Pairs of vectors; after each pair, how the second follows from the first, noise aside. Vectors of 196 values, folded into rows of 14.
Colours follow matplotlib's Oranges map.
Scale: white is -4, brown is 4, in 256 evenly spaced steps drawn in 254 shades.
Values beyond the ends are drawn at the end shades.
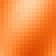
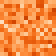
shuffled.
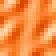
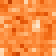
wrapped around, negated, partly zeroed.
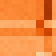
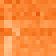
reversed, negated, shrunk.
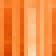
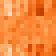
wrapped around, partly zeroed.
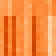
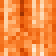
wrapped around, negated.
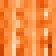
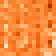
wrapped around, negated, partly zeroed.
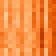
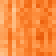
reversed, negated, shrunk.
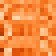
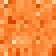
wrapped around, partly zeroed.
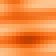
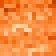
wrapped around, partly zeroed.
